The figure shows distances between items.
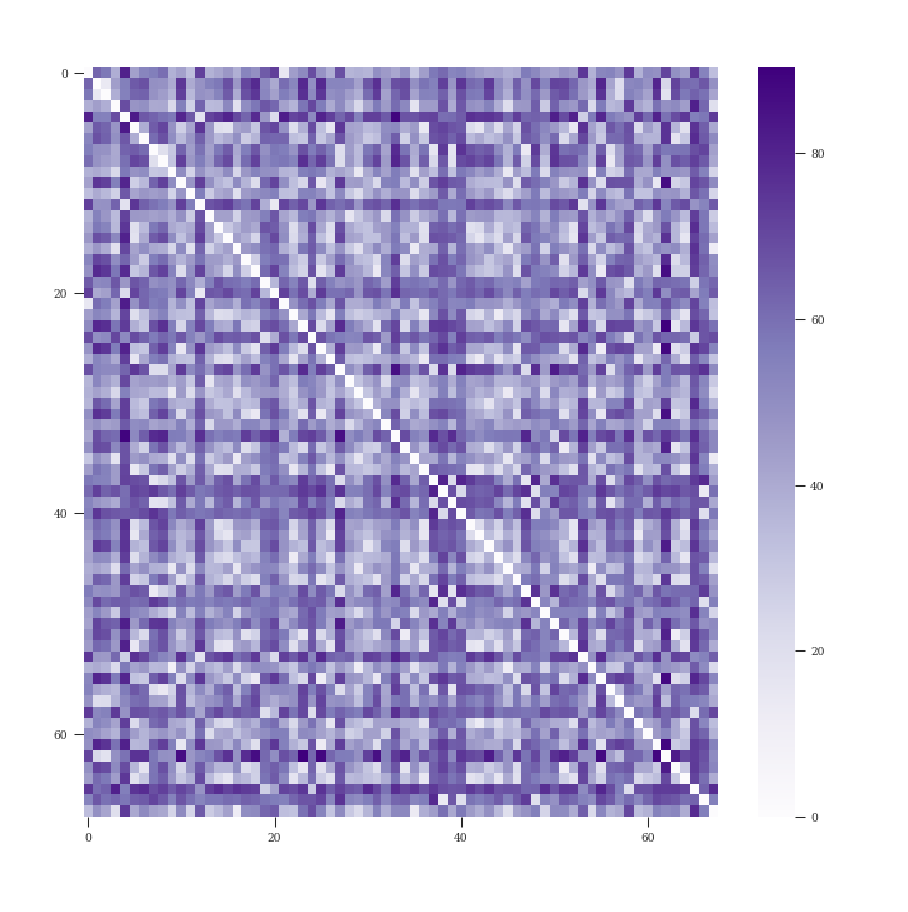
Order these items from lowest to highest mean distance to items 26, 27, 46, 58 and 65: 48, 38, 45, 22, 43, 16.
22, 45, 16, 43, 48, 38
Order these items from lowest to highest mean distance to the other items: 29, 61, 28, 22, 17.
29, 22, 28, 17, 61
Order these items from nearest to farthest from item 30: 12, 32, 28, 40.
28, 32, 40, 12
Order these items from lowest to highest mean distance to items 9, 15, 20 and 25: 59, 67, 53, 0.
59, 67, 0, 53
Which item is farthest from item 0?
4
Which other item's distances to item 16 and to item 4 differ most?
67
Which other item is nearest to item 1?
2
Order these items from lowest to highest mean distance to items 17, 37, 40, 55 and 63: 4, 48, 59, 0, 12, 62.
59, 0, 48, 12, 4, 62
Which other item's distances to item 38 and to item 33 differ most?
66
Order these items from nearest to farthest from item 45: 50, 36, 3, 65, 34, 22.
3, 22, 36, 34, 50, 65
